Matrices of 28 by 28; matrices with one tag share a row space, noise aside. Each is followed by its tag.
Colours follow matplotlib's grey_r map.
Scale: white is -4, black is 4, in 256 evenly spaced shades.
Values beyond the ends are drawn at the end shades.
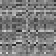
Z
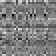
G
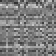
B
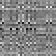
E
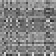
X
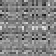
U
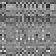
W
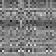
E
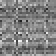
G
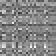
G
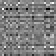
X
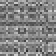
B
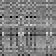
E
